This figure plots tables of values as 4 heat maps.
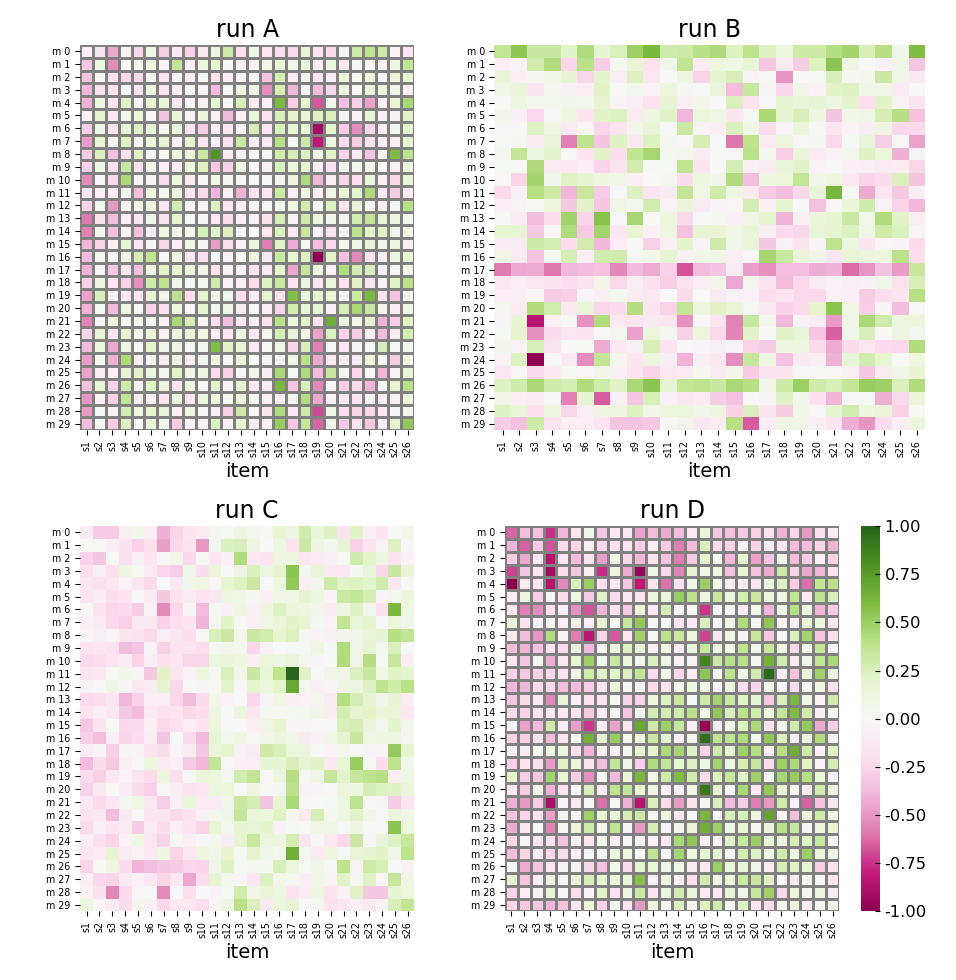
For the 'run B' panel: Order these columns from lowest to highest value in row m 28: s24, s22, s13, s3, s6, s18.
s18, s3, s6, s13, s24, s22
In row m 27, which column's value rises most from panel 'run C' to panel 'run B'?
s10
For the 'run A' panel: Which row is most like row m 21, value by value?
m 25
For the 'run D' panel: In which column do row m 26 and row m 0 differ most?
s17
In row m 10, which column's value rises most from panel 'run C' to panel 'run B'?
s3
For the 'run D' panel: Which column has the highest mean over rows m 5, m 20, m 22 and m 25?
s16
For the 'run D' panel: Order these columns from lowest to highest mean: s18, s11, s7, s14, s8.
s8, s7, s11, s14, s18
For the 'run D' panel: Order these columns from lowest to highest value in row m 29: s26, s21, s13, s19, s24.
s21, s24, s13, s26, s19
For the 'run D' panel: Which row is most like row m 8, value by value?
m 15
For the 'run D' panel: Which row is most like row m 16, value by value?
m 10
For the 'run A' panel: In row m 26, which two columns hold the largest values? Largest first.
s16, s26
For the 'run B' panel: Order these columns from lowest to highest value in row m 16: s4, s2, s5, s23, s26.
s26, s2, s4, s23, s5
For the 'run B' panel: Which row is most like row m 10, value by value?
m 4
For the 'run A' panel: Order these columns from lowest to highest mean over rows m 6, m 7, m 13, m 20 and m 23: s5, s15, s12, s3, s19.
s19, s3, s15, s12, s5
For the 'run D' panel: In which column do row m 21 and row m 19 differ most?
s11
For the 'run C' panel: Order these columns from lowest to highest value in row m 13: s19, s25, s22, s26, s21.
s26, s19, s25, s22, s21
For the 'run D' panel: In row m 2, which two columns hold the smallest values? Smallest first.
s4, s14
